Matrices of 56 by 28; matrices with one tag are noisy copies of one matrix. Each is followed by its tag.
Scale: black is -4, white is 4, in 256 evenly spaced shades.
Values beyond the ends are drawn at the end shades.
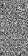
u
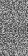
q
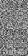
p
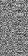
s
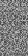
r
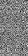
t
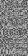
p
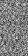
r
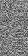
s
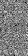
q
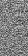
s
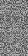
t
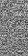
s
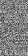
q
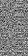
s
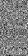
p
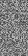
r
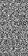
r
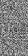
q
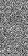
t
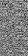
s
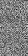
t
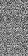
t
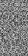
r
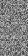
u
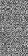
t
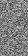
s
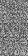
q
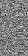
s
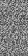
r
